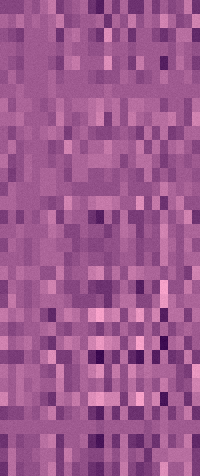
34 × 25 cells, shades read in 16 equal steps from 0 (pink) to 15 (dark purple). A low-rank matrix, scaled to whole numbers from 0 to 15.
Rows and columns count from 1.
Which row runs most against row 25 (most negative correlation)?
21
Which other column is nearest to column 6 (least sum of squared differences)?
16
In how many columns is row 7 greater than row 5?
5
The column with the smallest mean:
7
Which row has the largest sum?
26
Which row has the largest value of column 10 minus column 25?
27
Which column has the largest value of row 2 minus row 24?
14
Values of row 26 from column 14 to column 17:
8 11 5 12
